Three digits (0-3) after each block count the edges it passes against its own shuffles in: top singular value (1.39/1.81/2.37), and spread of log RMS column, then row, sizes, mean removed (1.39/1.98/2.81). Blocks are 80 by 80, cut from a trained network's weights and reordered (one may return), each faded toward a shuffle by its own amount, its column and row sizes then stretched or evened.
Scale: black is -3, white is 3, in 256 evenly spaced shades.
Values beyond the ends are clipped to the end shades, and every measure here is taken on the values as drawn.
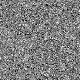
1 0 1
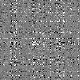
1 3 3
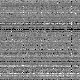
3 1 3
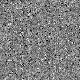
0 1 0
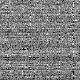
2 2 0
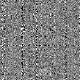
1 3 1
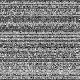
3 0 0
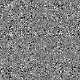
0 2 2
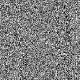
1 2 0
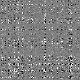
0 3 3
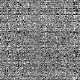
2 3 0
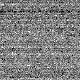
2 2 1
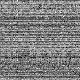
3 1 1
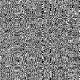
2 2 0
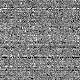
2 2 2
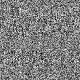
1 0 1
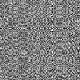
3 1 1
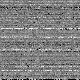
3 0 3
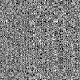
2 1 1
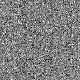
0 0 0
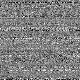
1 0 3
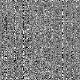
1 3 2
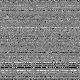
3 0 3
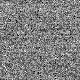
0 1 0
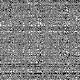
2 3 2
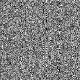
1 2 0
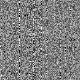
0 3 0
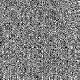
2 0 0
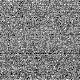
1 1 1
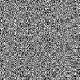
2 2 1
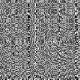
3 3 1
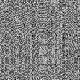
3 0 0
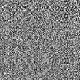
2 1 2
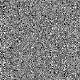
0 2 0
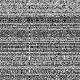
3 1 1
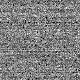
1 1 0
